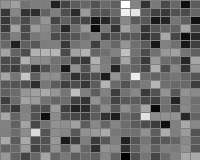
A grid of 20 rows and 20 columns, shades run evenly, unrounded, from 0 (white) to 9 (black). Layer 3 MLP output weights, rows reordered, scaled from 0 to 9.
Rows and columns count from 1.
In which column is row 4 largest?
10
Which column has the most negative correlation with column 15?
5
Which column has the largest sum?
7
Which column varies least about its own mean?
18
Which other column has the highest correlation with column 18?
1
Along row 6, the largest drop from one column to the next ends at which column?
17
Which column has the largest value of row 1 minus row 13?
19
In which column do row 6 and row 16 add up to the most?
16
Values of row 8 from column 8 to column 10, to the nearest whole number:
7 7 3
